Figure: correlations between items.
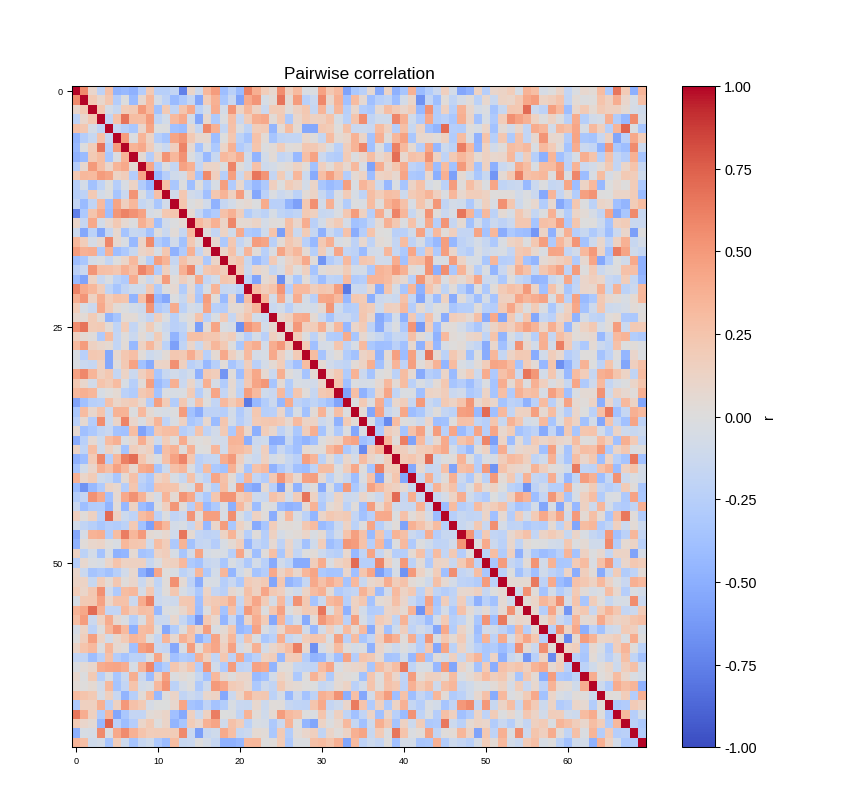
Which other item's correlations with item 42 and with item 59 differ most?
27
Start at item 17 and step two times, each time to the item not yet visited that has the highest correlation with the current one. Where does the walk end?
0
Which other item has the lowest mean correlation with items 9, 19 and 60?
29
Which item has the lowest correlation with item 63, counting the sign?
69
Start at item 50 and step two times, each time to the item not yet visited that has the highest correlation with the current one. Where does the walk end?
65
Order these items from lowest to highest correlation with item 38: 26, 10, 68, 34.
10, 26, 34, 68
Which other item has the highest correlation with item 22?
9
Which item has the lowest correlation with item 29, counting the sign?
59
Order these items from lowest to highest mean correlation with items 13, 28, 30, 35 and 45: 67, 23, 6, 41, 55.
67, 23, 41, 55, 6
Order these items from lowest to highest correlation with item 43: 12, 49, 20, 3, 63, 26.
49, 26, 12, 20, 63, 3
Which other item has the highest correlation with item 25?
1
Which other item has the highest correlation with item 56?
52
